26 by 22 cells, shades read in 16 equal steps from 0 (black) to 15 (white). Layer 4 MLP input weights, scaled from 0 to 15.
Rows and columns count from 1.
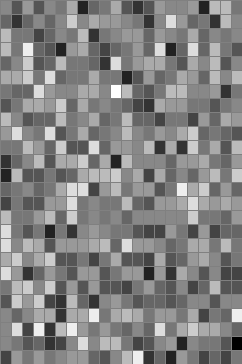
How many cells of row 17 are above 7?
6
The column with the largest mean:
18
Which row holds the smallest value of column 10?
5
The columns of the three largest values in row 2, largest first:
16, 7, 21
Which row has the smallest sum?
17
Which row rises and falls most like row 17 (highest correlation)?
9
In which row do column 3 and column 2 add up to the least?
2
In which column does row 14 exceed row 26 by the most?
19
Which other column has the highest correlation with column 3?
14
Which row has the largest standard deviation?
4
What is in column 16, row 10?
8
